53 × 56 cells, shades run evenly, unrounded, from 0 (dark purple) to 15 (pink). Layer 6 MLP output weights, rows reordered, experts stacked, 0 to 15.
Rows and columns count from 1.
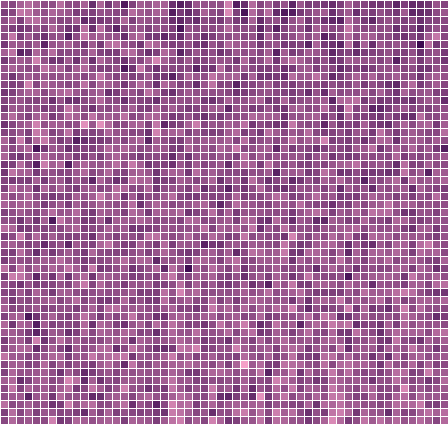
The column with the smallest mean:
26
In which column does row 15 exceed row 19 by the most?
5
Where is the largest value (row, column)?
46, 31
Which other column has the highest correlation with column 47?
43
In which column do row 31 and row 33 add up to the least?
20
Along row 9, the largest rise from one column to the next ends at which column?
18
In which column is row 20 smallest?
22
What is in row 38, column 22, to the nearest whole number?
6
